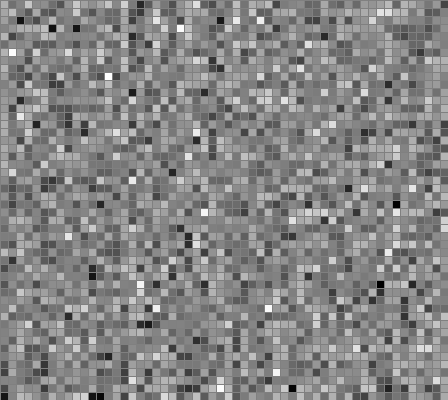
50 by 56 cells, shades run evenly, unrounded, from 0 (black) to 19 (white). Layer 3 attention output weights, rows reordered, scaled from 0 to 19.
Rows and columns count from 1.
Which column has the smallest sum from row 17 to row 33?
6
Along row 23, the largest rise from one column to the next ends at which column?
17
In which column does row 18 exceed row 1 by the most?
56
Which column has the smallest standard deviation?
32
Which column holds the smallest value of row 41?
19
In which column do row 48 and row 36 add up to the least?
48
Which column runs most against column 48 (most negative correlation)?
18
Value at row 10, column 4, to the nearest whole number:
5
